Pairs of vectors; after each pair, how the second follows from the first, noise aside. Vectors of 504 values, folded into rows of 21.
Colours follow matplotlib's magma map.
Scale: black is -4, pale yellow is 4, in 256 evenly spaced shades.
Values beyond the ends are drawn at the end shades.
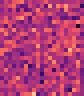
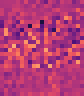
reversed, partly zeroed.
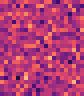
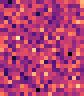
wrapped around.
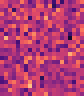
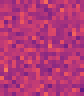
wrapped around, negated, shrunk.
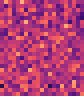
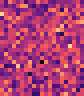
wrapped around.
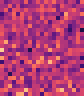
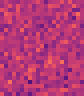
wrapped around, negated, shrunk.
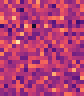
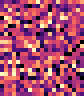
reversed, negated, scaled up.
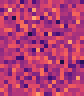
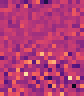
reversed, negated, partly zeroed.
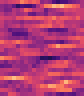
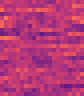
wrapped around, shrunk.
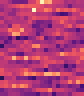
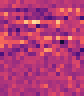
reversed, partly zeroed.
